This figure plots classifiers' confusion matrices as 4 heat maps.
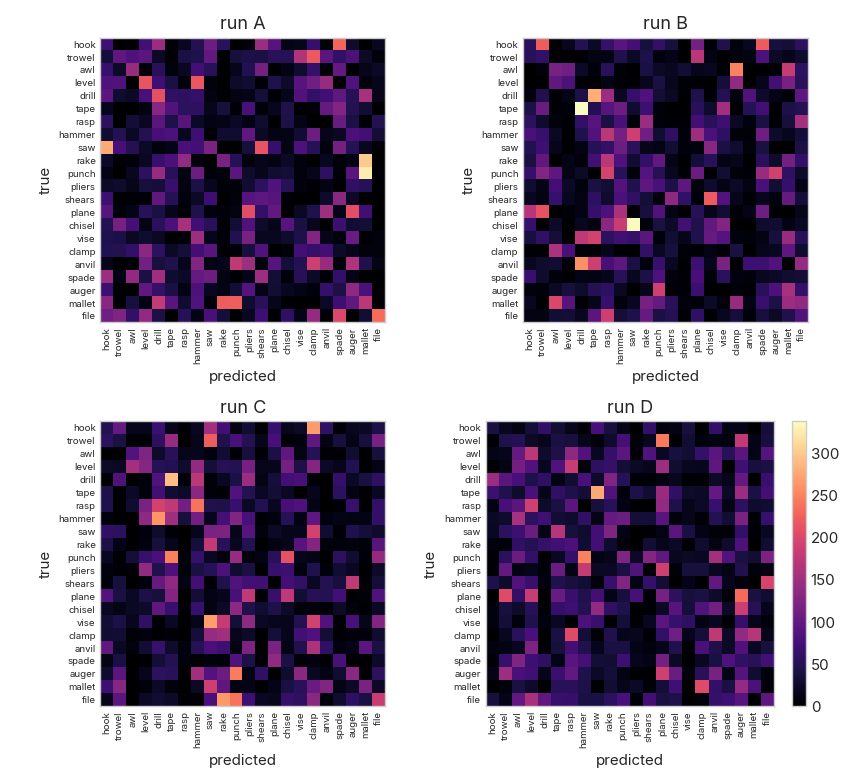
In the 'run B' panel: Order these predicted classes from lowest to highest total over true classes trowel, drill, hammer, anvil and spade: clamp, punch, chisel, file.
clamp, chisel, punch, file
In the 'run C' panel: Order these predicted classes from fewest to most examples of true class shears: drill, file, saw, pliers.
saw, file, pliers, drill
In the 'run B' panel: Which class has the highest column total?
rasp
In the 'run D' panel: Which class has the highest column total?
auger
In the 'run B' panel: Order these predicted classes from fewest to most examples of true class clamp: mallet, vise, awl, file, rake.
vise, file, rake, mallet, awl
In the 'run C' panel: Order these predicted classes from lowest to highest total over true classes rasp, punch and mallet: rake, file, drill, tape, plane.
plane, rake, file, drill, tape
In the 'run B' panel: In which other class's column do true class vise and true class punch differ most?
tape
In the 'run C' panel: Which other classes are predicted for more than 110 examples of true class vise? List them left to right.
saw, rake, pliers, clamp, file
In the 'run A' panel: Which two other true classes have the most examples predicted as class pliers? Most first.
plane, anvil
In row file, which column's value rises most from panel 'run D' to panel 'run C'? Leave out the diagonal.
rake
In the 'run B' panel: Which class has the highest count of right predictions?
mallet
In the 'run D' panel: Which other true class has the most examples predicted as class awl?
hammer
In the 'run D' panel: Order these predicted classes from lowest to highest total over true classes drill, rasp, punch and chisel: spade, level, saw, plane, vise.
vise, spade, saw, plane, level
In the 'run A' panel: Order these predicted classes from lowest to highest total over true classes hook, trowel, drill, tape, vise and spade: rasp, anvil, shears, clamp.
rasp, anvil, shears, clamp
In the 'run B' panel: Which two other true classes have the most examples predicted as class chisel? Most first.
shears, saw
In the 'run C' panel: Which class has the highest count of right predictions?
file
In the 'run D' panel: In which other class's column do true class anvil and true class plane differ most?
trowel
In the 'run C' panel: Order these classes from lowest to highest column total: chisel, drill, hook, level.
hook, level, chisel, drill
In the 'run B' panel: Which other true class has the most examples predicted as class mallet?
awl
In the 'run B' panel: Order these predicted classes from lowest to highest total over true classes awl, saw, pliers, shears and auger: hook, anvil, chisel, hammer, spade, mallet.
anvil, hook, spade, hammer, chisel, mallet
